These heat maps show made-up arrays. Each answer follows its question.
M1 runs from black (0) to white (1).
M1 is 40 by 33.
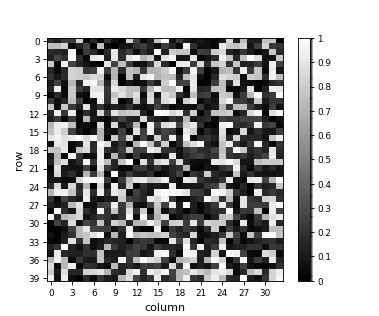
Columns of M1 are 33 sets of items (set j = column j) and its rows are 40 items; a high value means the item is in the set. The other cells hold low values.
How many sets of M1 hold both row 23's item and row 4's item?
3
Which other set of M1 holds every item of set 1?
7
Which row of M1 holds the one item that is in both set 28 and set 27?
3
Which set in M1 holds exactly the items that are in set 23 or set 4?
15
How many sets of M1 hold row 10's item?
12
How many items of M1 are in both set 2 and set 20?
5
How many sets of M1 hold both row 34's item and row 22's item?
0
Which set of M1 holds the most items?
24
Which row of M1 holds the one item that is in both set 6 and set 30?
32
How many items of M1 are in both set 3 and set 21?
0
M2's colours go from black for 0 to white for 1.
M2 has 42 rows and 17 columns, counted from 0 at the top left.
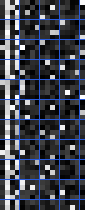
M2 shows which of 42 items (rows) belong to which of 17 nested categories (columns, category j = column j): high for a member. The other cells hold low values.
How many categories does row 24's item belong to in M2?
1
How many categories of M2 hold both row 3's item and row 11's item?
2
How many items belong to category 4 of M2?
8
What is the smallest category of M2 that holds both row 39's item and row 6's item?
10
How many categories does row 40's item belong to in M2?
2
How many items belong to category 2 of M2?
6
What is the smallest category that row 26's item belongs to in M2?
8
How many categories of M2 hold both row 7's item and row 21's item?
1
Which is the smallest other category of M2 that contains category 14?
3
